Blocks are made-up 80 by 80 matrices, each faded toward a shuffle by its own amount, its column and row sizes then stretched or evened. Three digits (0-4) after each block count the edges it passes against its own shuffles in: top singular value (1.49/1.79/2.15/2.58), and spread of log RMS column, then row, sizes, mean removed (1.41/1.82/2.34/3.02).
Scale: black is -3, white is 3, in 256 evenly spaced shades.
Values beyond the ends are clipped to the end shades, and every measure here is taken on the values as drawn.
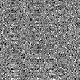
3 1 0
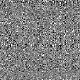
2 3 3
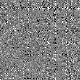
2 3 3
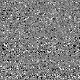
1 1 3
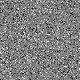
0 0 1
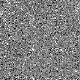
1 2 1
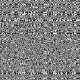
4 0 4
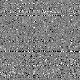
3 1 3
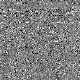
0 0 3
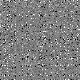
0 3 3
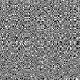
4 2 3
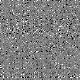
1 2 3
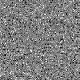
2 0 0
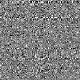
3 2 3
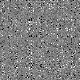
1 3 2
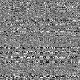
3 0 4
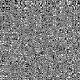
3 2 1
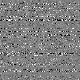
2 0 4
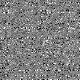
0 1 4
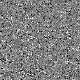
0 1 1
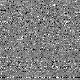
2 1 3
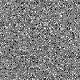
2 0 0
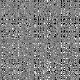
3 4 3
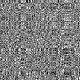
4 1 1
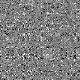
2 2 3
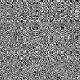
4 3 3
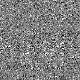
1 1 3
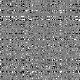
3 3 4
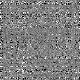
2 3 4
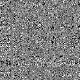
1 2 2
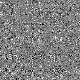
1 1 2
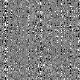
2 4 2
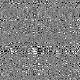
3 2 4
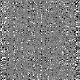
3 4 3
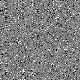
2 1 0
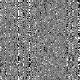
3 4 0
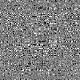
3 1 4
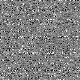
0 0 4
